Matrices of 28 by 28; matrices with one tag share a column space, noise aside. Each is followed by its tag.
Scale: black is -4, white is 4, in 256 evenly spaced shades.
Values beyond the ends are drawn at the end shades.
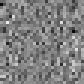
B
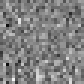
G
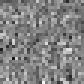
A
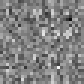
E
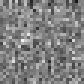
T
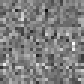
E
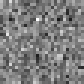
E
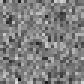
A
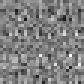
E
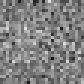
T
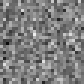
T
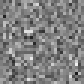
B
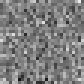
A
